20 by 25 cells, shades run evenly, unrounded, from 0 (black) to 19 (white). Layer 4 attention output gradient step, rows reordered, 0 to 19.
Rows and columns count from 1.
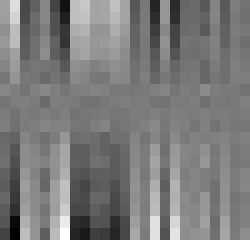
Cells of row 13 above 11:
3
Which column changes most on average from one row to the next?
5
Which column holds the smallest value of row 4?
7
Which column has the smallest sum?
2
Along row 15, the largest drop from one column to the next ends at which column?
8
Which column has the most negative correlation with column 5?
25
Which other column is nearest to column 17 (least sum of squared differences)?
1
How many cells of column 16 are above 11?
8
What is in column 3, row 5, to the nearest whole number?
7
